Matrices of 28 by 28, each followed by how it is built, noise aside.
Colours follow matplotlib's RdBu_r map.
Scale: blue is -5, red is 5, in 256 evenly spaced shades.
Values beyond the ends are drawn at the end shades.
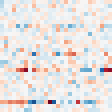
uneven rows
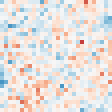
smooth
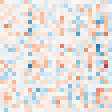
low rank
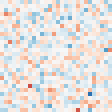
noise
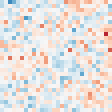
smooth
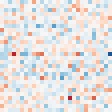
uneven rows
